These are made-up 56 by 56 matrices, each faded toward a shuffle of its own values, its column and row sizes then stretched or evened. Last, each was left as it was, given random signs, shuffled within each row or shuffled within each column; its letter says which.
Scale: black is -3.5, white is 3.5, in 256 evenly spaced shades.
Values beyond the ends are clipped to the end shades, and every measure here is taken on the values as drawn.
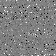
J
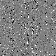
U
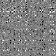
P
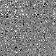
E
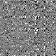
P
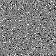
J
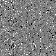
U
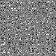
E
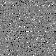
J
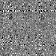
P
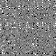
P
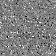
J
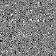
E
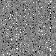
U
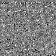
J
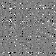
E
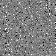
U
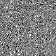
U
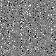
U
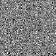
E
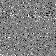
J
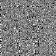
E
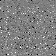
J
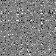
E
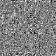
E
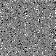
U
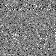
J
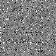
E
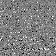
J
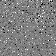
J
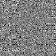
P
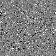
J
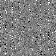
U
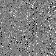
U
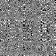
P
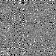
P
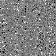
U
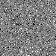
J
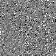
U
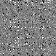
E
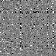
P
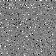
J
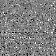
J
